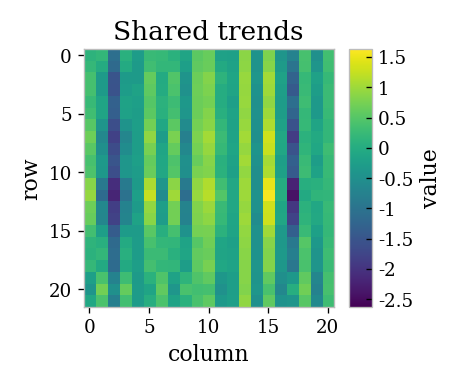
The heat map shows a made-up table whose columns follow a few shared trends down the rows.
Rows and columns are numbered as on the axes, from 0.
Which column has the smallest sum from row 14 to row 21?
2
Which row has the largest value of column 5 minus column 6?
12
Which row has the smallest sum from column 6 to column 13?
20
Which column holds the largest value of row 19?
13
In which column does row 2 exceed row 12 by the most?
17
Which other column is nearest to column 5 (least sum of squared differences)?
7
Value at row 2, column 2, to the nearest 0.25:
-1.5
